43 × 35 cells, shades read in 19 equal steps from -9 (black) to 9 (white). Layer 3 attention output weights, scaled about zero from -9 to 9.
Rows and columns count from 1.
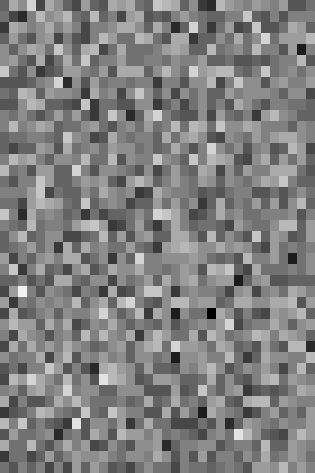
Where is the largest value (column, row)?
3, 27
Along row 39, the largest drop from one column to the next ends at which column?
10
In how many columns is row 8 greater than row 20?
19
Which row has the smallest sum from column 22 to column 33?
18
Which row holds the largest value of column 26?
30
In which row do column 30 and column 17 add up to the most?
4
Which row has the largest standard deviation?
29
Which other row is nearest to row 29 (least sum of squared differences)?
42
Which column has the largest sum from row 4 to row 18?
5
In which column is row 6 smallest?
6
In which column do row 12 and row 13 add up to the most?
22
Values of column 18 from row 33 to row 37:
-1 -2 2 -3 -2
